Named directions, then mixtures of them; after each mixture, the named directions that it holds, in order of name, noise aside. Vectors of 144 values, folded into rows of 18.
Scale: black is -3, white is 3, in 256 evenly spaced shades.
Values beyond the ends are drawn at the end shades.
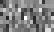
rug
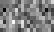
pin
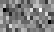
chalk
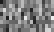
rug.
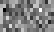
chalk.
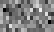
chalk.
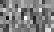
rug.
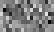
chalk.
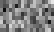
chalk, pin, rug.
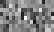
rug.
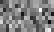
chalk, pin, rug.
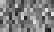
pin, rug.
